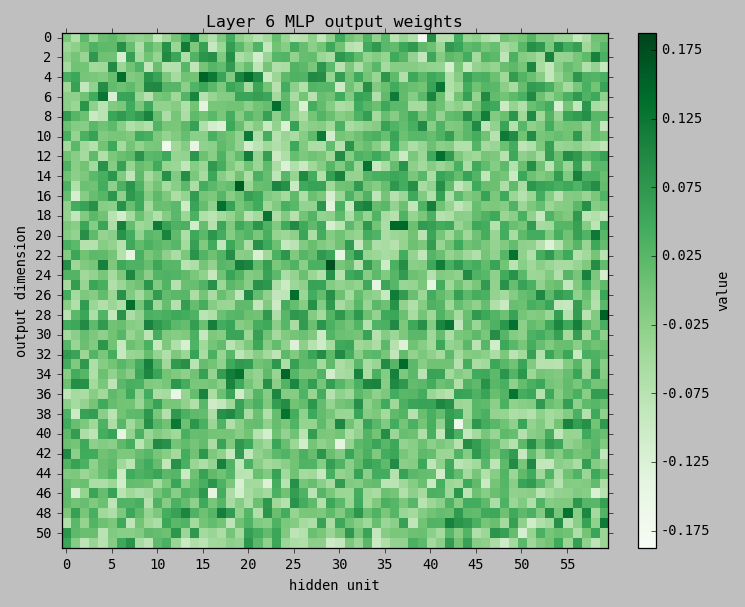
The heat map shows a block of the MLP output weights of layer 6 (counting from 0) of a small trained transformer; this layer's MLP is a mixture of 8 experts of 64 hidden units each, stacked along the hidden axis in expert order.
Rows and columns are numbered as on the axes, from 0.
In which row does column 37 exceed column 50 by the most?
19
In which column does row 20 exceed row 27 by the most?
58
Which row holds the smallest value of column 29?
17
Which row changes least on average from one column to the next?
37
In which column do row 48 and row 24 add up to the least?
5
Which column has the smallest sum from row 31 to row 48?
6
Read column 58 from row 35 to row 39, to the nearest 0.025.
0 0.075 0.025 0.05 0
